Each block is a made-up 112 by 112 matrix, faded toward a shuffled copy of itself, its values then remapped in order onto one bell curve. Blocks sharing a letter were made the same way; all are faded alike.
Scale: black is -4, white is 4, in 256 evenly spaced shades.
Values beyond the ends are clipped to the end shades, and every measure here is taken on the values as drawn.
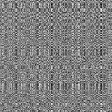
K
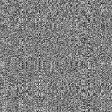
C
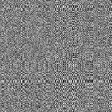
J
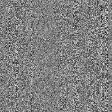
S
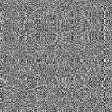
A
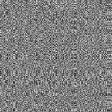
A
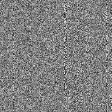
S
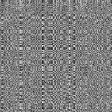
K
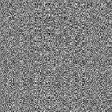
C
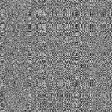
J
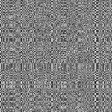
K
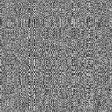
A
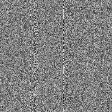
S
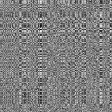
K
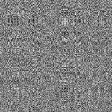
C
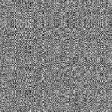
A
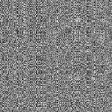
A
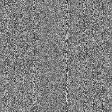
S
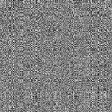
A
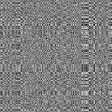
K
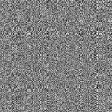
A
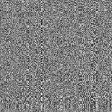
C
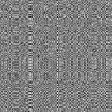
K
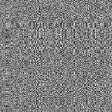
J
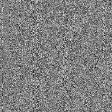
S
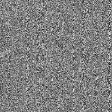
S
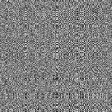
J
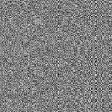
A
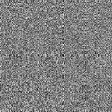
C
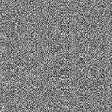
C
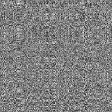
C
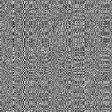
K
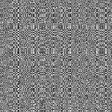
K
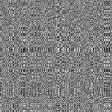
J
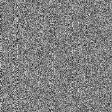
S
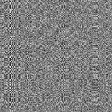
J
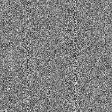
S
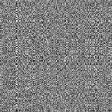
A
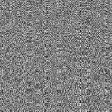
C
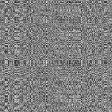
J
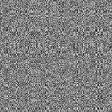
A
